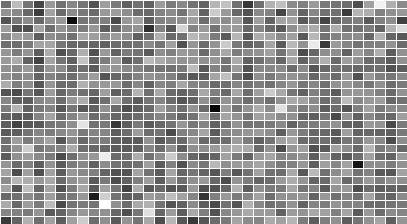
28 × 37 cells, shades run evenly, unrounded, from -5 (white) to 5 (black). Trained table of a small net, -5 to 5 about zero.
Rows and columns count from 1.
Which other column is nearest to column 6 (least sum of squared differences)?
12
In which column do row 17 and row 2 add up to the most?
26
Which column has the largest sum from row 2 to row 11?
23
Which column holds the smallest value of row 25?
10
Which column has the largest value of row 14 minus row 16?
8
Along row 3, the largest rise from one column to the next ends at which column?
7
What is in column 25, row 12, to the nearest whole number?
-3
